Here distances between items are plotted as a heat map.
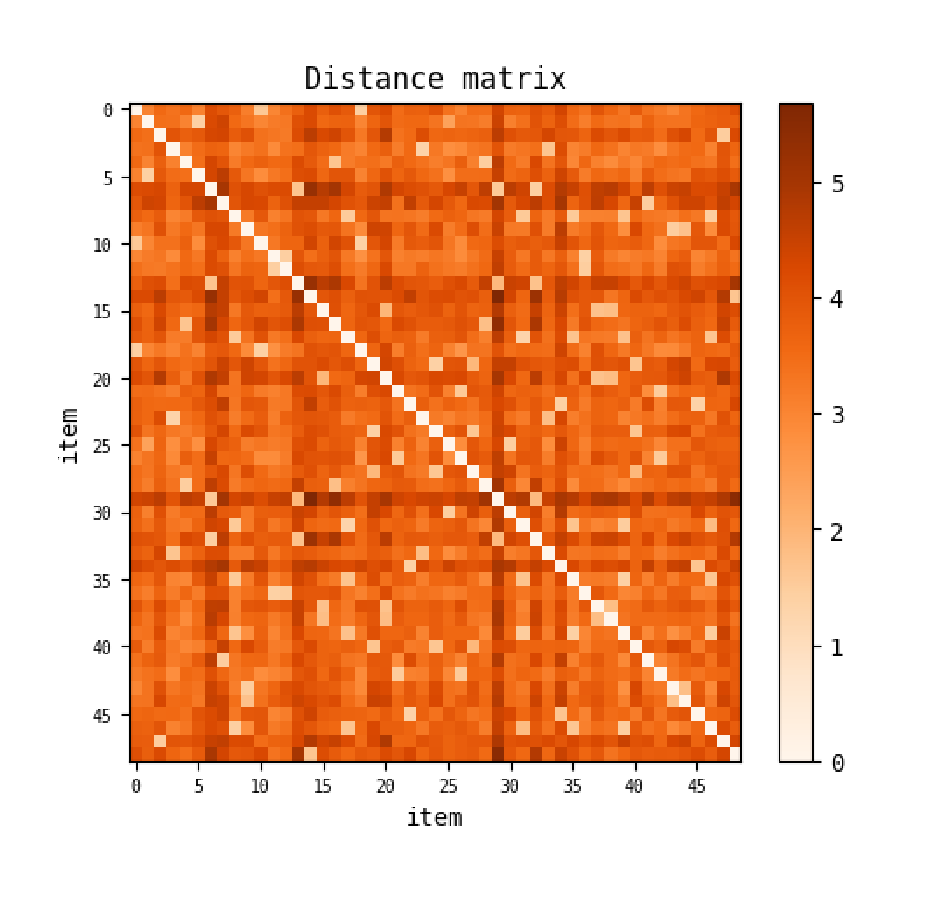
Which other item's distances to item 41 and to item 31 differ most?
7
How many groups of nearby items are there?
16
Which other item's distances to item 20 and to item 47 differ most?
2
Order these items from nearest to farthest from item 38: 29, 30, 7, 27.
27, 30, 7, 29
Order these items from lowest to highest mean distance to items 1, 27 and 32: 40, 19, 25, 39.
40, 19, 25, 39
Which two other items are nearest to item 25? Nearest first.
30, 1
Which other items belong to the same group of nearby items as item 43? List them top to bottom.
9, 44
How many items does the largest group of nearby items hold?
6
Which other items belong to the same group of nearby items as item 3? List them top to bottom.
23, 33
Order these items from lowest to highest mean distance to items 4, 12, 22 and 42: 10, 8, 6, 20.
8, 10, 20, 6
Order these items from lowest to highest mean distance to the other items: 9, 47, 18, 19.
18, 9, 19, 47
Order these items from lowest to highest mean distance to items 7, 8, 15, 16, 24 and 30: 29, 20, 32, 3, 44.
3, 20, 44, 32, 29
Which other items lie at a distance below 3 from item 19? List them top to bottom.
24, 27, 40
